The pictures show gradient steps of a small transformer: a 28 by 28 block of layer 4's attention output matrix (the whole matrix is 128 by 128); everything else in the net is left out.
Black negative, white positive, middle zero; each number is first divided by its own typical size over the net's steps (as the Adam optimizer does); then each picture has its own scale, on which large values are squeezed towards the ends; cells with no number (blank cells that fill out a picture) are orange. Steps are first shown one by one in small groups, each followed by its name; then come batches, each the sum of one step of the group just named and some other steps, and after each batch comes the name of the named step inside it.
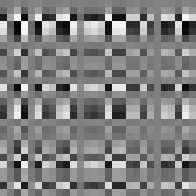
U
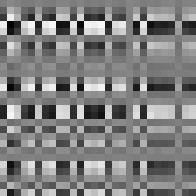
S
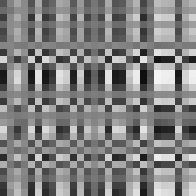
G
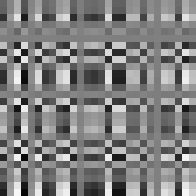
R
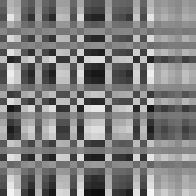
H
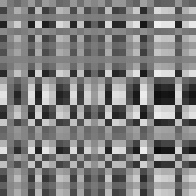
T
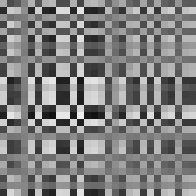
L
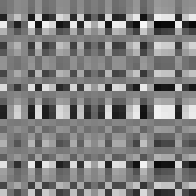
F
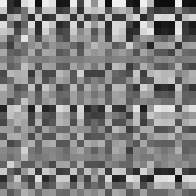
F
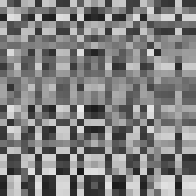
S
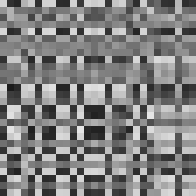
S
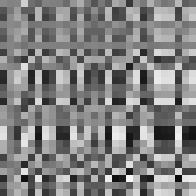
G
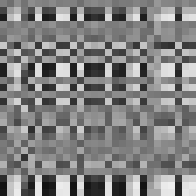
R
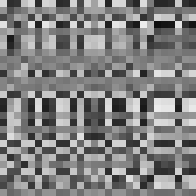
F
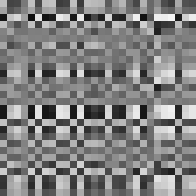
F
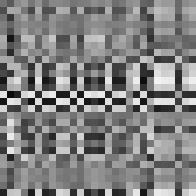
G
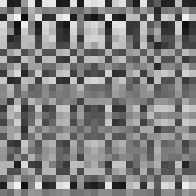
U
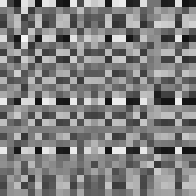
T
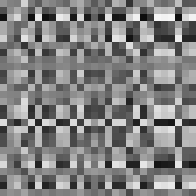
F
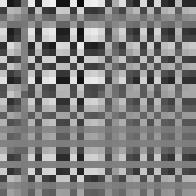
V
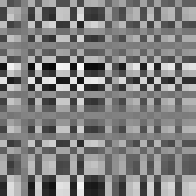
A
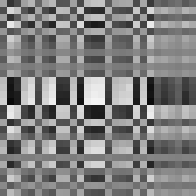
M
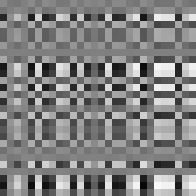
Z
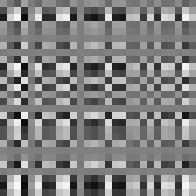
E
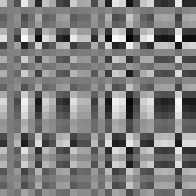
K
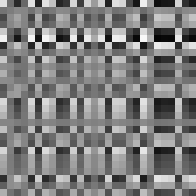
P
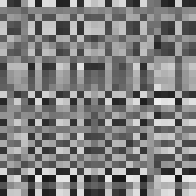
Z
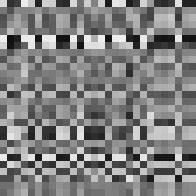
K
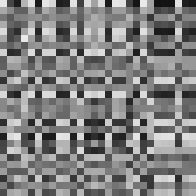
K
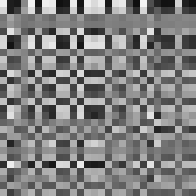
P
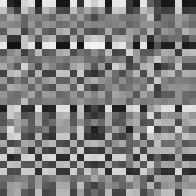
A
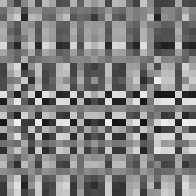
E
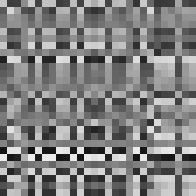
Z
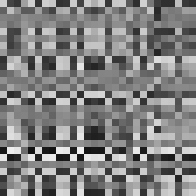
A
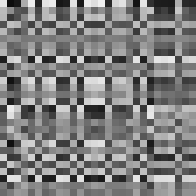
M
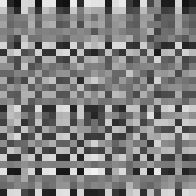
A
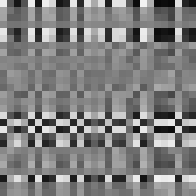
P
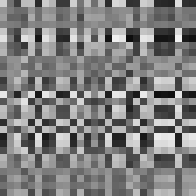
K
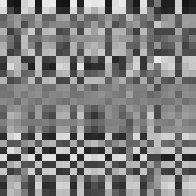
A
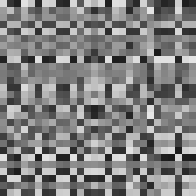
M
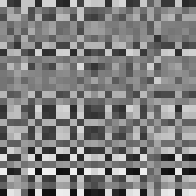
A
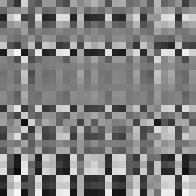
E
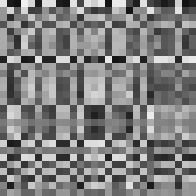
M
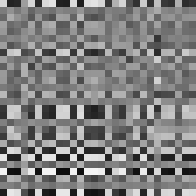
A
